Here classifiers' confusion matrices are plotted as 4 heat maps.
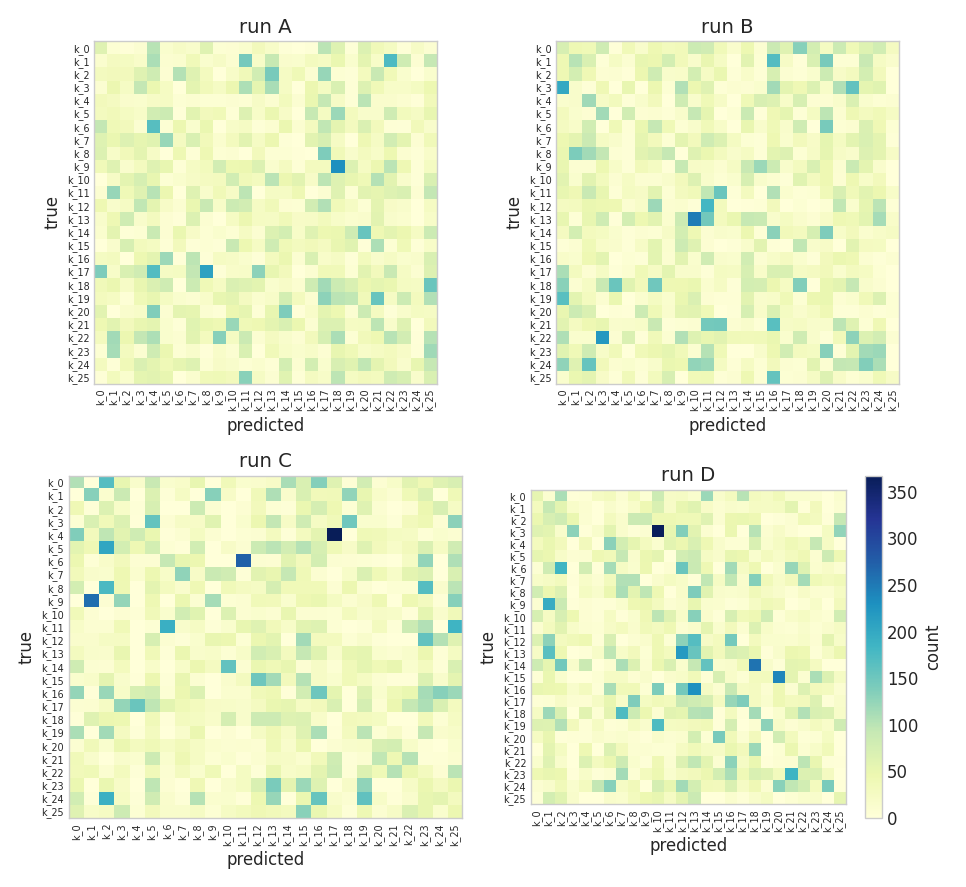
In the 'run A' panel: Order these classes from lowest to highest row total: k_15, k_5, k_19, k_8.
k_8, k_15, k_5, k_19
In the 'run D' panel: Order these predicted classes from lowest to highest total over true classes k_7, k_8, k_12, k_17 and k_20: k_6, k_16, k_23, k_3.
k_3, k_23, k_6, k_16
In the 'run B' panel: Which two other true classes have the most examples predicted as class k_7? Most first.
k_18, k_12
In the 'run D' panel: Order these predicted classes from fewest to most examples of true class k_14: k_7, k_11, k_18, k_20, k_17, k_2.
k_20, k_17, k_11, k_7, k_2, k_18
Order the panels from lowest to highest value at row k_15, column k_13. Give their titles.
run B, run D, run A, run C
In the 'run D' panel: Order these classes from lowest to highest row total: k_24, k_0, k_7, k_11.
k_11, k_0, k_7, k_24
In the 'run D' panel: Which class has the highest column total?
k_13
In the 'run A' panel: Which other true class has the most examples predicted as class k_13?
k_2
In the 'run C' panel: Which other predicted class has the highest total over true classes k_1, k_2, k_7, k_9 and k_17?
k_3
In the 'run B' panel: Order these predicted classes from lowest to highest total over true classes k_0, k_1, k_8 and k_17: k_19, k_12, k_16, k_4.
k_4, k_12, k_19, k_16
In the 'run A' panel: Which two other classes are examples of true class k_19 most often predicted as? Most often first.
k_21, k_17
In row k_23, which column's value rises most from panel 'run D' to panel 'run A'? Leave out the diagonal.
k_25
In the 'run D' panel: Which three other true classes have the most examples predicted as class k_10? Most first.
k_3, k_19, k_16
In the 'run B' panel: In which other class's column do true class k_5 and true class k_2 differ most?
k_3
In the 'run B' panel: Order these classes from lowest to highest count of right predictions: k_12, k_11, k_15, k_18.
k_12, k_15, k_11, k_18
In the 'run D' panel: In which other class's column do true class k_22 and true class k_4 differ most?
k_16
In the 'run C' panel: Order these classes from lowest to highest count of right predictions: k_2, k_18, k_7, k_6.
k_18, k_2, k_6, k_7
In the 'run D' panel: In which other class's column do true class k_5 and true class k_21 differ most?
k_18
